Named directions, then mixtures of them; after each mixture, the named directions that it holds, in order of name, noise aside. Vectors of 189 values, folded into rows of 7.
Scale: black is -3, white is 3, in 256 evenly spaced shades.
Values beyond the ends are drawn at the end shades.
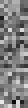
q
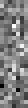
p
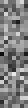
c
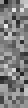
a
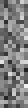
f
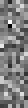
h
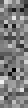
a, p.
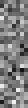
p, q.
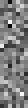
h.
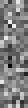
c, h, q.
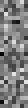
c.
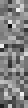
h.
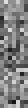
c, q.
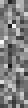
c, h, p.
